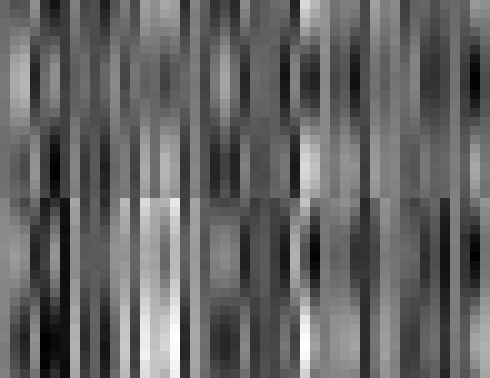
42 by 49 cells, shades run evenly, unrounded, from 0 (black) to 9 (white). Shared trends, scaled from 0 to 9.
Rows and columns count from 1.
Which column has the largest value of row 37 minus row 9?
31
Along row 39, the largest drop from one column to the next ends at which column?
19
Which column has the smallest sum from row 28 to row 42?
7
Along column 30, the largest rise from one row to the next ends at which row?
23
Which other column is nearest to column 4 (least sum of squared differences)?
25
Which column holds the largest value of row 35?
18
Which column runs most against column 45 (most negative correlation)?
1
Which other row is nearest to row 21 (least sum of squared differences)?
17
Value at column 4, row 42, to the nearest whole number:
4
